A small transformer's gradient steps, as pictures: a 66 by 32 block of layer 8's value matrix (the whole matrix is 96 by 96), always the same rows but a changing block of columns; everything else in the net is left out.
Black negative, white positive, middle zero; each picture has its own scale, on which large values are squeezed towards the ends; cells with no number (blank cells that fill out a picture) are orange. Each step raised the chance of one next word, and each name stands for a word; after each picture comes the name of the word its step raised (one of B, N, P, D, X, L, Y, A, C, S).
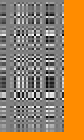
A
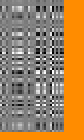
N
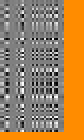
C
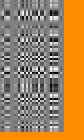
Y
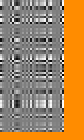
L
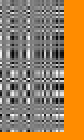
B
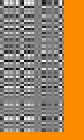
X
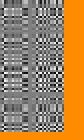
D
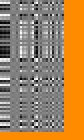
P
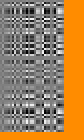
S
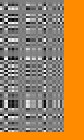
L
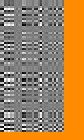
D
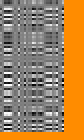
D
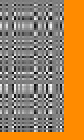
Y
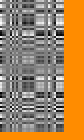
A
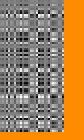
C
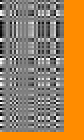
P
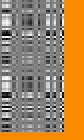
A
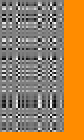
L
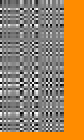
D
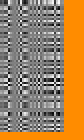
D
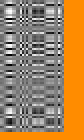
S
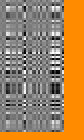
N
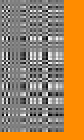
B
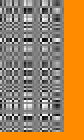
L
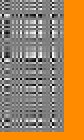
P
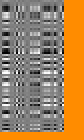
N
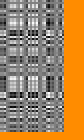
A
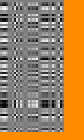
L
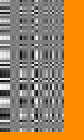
B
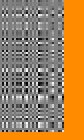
C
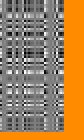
N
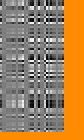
L
